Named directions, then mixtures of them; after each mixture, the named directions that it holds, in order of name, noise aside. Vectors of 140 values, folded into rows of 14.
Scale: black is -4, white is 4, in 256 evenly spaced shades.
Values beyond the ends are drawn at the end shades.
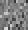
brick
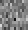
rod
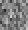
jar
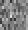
jar, rod.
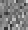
brick.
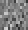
brick.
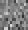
brick.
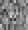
jar, rod.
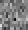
rod.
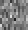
jar, rod.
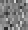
brick, rod.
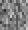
jar.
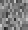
brick, rod.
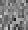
brick, rod.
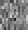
jar, rod.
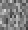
jar.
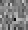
brick, rod.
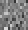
brick.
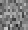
brick, jar.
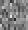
jar, rod.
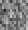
jar.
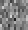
jar, rod.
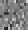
brick.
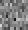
rod.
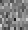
rod.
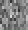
jar, rod.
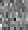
rod.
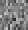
brick, rod.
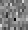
rod.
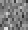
brick, rod.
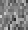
brick, rod.
